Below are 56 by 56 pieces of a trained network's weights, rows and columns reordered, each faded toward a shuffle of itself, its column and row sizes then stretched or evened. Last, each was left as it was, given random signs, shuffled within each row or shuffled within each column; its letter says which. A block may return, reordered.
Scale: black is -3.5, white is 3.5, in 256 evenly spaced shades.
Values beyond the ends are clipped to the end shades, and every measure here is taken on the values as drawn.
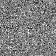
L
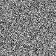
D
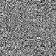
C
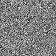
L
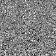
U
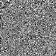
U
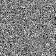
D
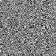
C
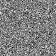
L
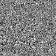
U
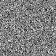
L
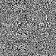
C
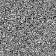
L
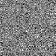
C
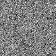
D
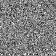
L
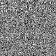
U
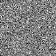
U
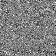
L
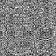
C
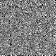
U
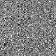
C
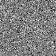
L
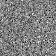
L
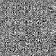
C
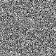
U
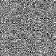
C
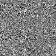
U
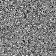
L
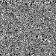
U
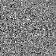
U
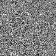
U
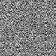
C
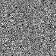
U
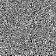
U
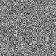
C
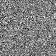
L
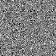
U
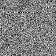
L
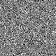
L
